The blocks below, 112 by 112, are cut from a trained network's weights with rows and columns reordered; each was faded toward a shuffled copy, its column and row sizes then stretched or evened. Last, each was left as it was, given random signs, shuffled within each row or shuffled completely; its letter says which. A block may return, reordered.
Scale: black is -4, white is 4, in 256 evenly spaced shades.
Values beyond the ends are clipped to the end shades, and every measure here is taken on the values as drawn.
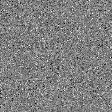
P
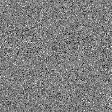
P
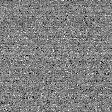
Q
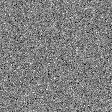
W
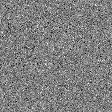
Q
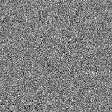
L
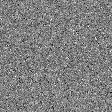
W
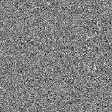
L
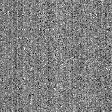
L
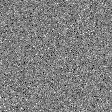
W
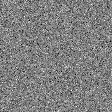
W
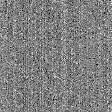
L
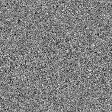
Q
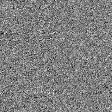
P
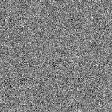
L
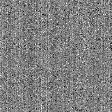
L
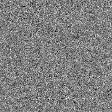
P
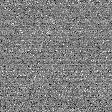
Q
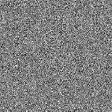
L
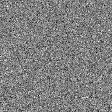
Q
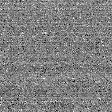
L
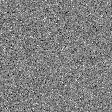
W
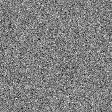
W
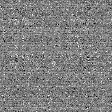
L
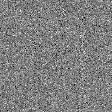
P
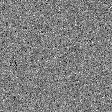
W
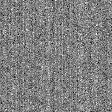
L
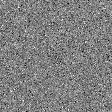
W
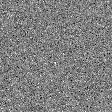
W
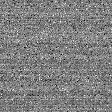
Q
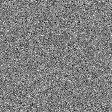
Q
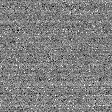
Q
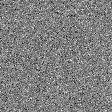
W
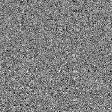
L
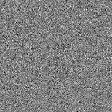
L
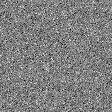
W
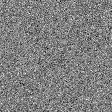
W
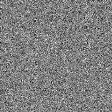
P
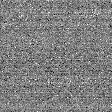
Q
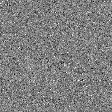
Q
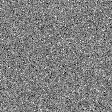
W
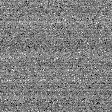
Q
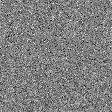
W
